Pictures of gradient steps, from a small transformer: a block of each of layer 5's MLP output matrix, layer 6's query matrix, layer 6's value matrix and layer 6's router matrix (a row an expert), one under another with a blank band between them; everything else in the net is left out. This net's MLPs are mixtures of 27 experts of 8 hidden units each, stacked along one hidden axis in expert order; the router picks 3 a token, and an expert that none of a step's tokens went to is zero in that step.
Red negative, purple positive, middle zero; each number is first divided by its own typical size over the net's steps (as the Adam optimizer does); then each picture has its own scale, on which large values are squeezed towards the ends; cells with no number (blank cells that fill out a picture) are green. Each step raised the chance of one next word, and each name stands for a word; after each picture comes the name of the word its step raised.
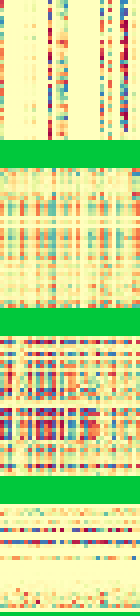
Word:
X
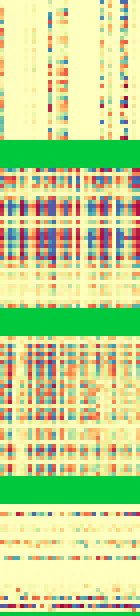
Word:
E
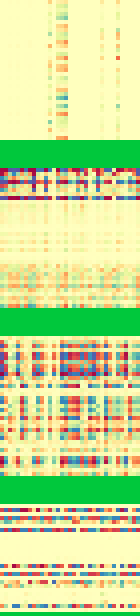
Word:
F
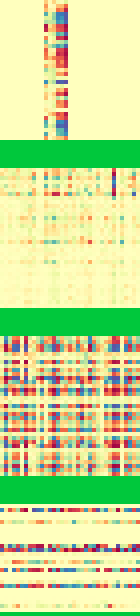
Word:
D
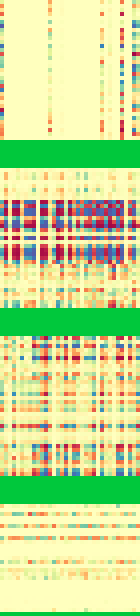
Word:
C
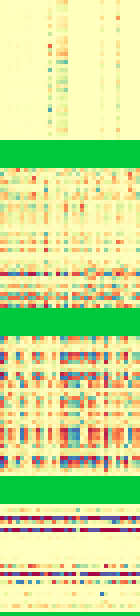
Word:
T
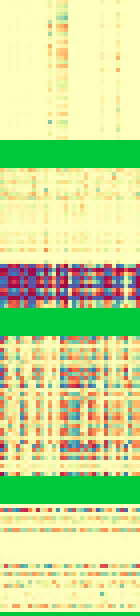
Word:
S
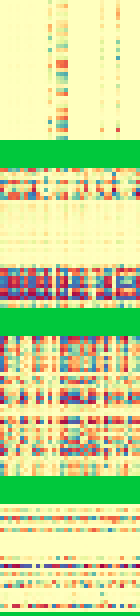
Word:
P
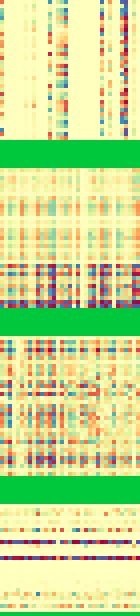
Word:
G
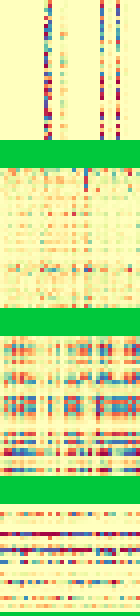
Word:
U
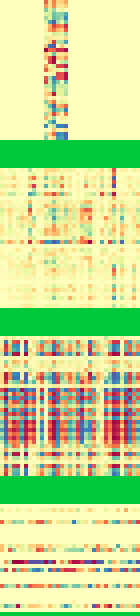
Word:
X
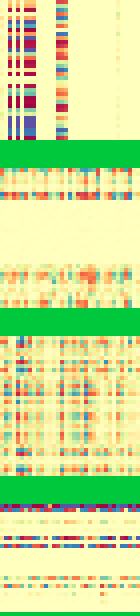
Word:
E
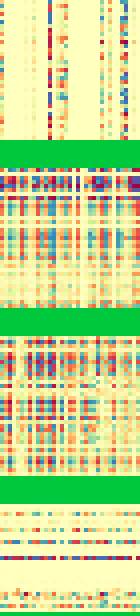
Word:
F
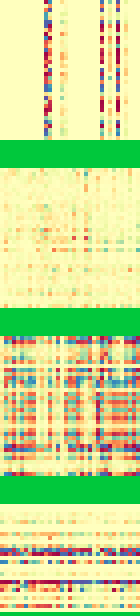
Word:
S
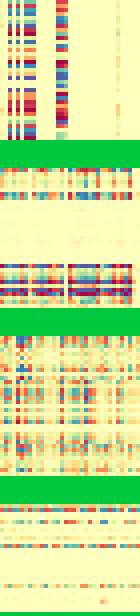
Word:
P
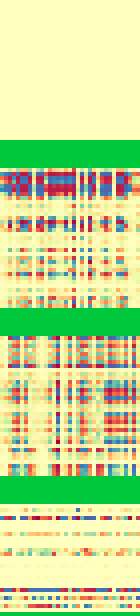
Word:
P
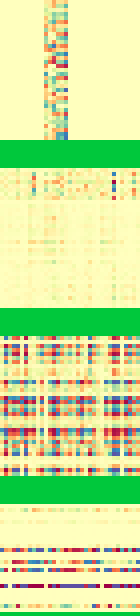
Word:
U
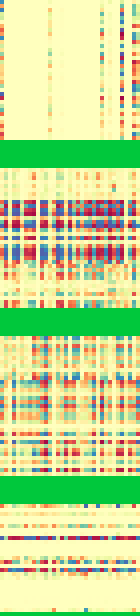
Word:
U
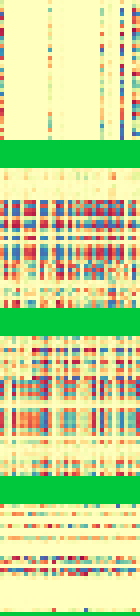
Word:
G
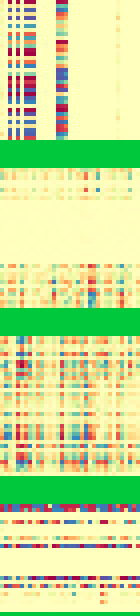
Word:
T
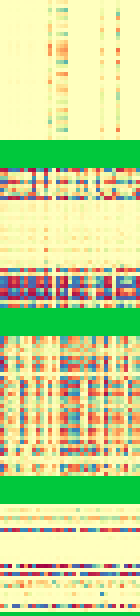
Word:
E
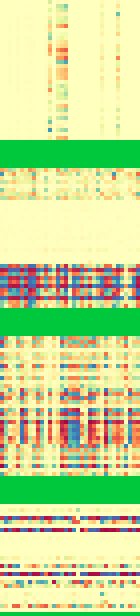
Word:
X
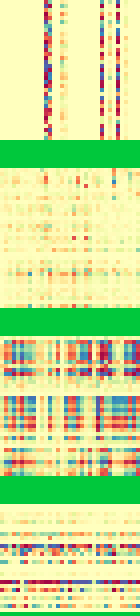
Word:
F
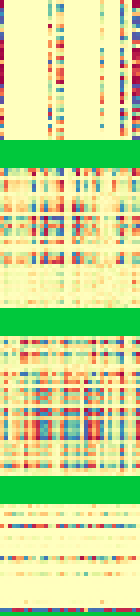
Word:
X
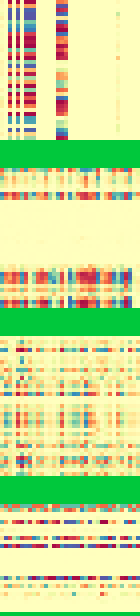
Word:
G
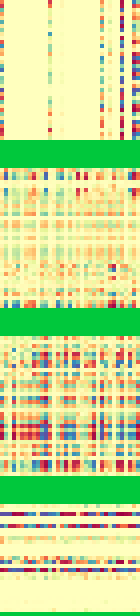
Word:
T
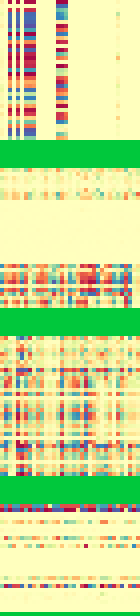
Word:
S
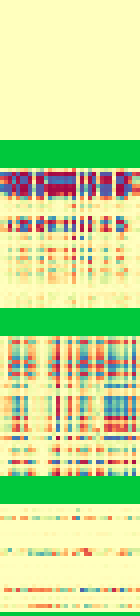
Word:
F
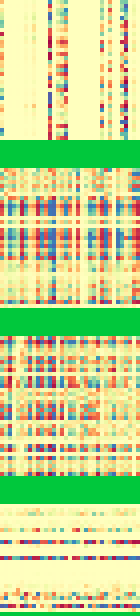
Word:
S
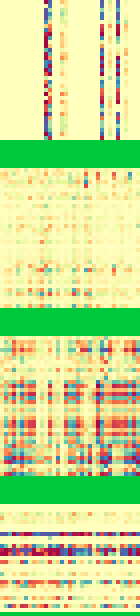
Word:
G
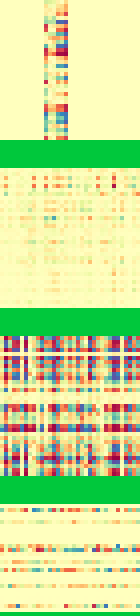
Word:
C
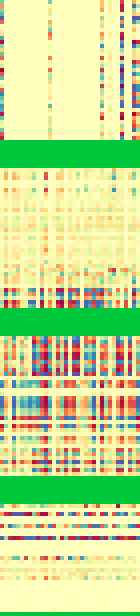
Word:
F
